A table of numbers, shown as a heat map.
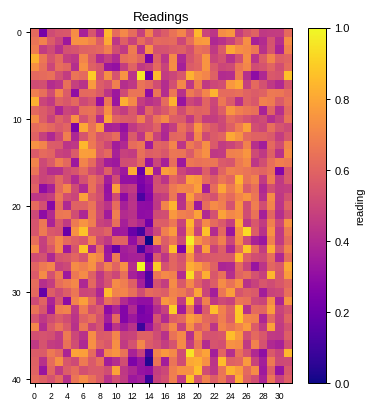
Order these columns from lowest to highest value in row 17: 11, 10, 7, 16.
11, 16, 10, 7
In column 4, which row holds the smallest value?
23
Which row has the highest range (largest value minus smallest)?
24
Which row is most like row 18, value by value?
21
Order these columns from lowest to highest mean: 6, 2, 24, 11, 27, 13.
13, 11, 2, 27, 24, 6
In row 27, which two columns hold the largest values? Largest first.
13, 15
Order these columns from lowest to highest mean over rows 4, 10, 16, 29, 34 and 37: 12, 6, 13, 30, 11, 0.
13, 30, 11, 12, 6, 0
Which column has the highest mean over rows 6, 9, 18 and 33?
25
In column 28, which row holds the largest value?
8
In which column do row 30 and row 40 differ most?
14
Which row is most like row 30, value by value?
0
